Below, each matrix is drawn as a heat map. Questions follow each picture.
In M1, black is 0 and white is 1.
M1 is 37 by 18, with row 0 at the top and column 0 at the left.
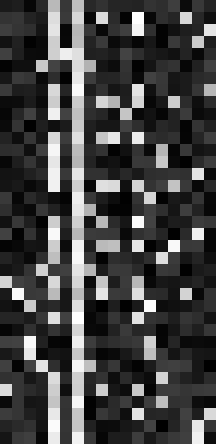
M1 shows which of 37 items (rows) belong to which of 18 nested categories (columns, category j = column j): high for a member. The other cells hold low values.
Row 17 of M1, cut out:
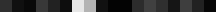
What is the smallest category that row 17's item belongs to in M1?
7
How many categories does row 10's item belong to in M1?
1
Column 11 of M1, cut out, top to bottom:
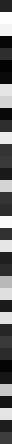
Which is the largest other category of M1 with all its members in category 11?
8
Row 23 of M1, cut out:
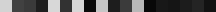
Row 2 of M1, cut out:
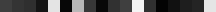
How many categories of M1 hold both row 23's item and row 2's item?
3
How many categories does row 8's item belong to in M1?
6
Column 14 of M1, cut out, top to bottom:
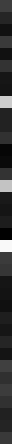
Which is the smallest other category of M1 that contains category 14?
9
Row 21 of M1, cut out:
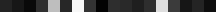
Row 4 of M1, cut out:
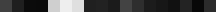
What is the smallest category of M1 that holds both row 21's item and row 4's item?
4
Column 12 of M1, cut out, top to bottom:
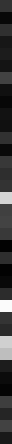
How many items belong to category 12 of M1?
4
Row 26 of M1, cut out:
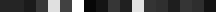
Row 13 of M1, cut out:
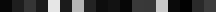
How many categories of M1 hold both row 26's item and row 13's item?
2
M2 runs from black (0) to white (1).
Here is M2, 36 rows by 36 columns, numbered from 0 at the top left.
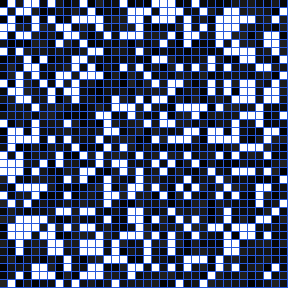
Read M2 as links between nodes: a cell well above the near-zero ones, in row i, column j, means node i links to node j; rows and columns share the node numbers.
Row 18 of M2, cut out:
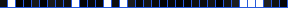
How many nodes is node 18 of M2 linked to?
7
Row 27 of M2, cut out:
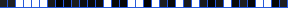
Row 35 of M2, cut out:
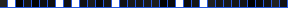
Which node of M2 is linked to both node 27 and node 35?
node 22
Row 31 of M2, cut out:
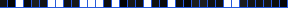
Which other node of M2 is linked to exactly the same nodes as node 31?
node 30
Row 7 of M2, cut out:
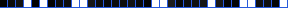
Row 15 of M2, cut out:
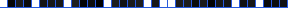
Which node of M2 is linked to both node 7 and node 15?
node 20
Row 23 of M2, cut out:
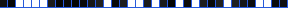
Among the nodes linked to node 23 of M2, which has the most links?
node 2
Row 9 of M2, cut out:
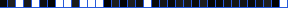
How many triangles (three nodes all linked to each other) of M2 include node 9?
8
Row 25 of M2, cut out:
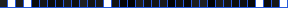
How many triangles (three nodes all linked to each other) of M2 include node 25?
3
